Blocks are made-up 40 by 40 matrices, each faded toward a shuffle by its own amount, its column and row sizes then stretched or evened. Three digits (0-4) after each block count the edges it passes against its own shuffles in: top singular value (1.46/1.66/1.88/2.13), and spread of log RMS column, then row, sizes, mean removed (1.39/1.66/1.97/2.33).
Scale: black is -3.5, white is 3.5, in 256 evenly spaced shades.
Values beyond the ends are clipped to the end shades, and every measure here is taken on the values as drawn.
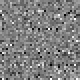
0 0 2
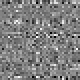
4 2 4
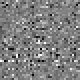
2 0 4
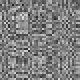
4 2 0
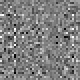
3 3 2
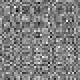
4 1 1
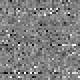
1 0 4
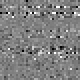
0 0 4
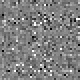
1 2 2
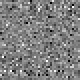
0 1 1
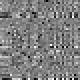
4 0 4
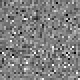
1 0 1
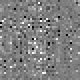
2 3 2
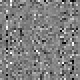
0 4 2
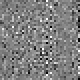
2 4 0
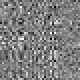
4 3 1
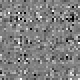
1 2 4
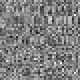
3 0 0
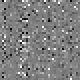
2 4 1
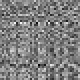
4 0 4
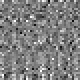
3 0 2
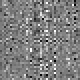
3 4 1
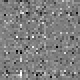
0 2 3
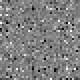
0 1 2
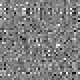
3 0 2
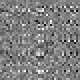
4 2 4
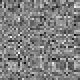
3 2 2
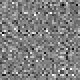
3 0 3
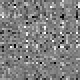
2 4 3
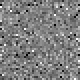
0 1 0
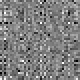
4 3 2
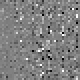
0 4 1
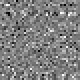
3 0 2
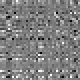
4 2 4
